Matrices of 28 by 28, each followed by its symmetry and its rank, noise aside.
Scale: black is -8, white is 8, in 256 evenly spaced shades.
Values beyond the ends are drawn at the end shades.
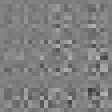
no symmetry, rank three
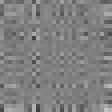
no symmetry, rank two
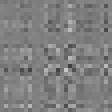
antisymmetric, rank two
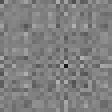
symmetric, rank three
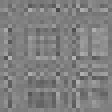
antisymmetric, rank two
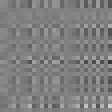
no symmetry, rank one
